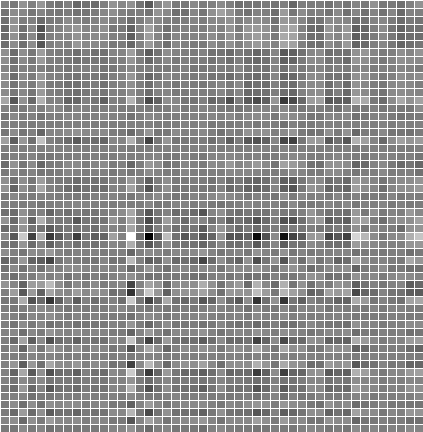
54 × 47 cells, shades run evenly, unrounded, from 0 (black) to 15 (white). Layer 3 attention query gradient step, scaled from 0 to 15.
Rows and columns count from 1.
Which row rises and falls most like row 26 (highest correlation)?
17
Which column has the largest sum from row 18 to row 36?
15
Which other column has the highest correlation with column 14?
42
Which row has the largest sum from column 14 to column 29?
37
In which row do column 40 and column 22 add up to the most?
30
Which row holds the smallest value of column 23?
33
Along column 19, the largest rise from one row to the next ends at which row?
38
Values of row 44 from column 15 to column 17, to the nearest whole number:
5 8 10
